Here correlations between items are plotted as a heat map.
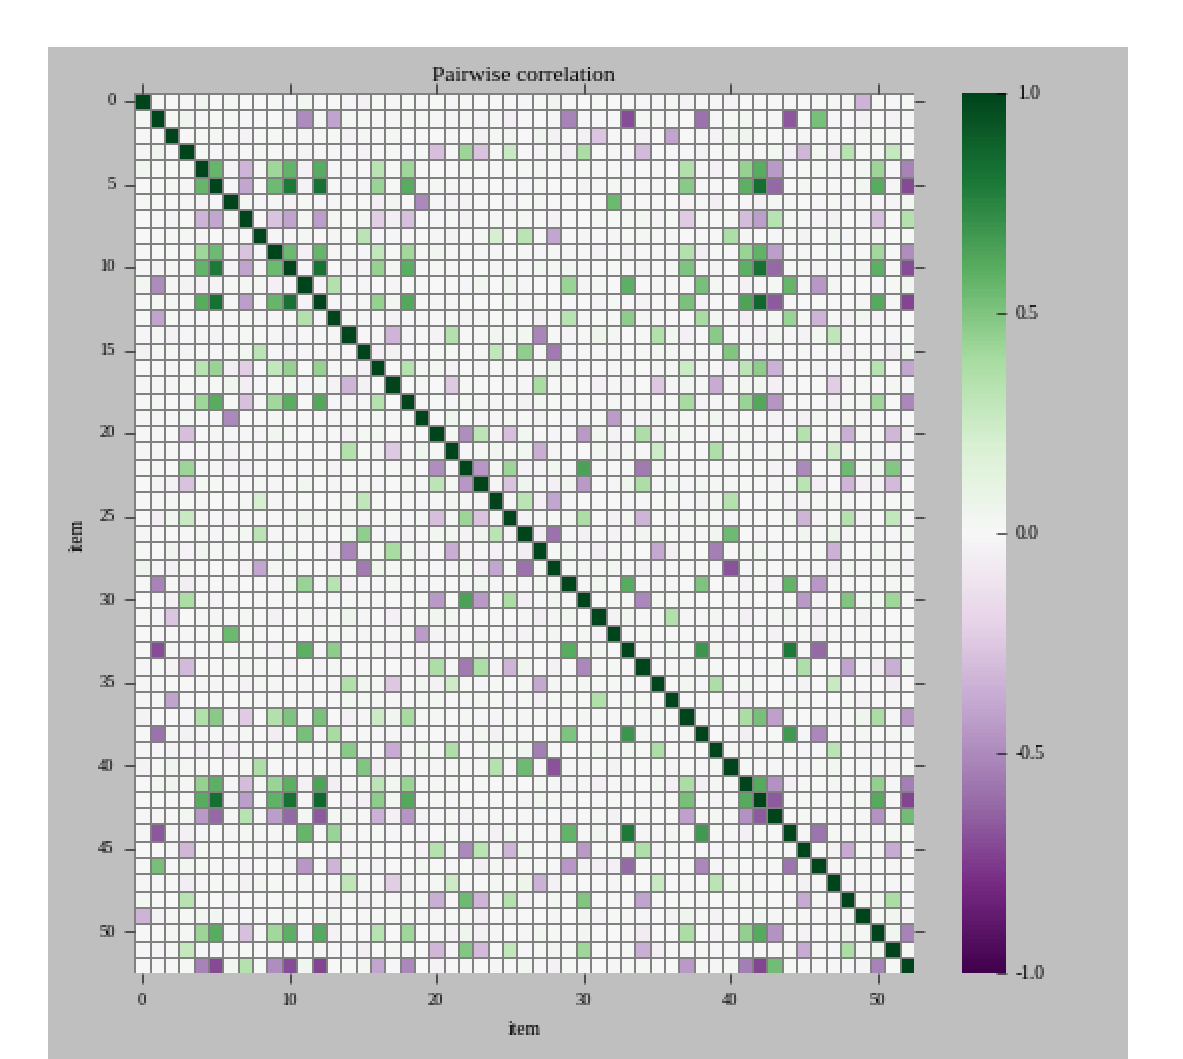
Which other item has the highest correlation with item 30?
22
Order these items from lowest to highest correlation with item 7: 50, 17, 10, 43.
10, 50, 17, 43
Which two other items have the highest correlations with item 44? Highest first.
33, 38
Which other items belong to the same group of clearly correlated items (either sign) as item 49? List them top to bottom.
0
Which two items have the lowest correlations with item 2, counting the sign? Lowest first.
36, 31
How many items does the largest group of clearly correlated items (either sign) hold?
14
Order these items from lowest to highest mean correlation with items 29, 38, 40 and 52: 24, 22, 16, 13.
16, 22, 24, 13
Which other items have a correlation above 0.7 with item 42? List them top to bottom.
5, 10, 12
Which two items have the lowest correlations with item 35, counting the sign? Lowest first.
27, 17
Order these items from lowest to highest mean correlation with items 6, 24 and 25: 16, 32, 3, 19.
19, 16, 3, 32
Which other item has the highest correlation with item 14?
39
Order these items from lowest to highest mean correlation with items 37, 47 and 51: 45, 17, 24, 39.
45, 17, 24, 39
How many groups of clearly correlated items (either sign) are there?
8
